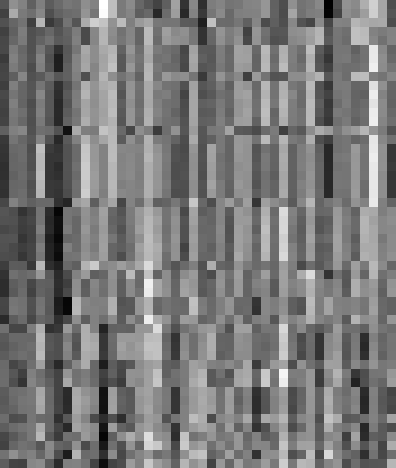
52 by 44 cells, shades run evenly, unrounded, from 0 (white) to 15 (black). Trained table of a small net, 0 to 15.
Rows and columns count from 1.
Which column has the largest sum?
7
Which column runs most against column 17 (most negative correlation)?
39
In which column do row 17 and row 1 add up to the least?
42
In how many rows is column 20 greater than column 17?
49
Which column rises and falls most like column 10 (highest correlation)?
5
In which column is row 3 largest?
23
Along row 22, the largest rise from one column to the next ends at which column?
6
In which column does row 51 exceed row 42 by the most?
8
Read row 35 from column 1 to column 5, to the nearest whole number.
11 8 8 10 8
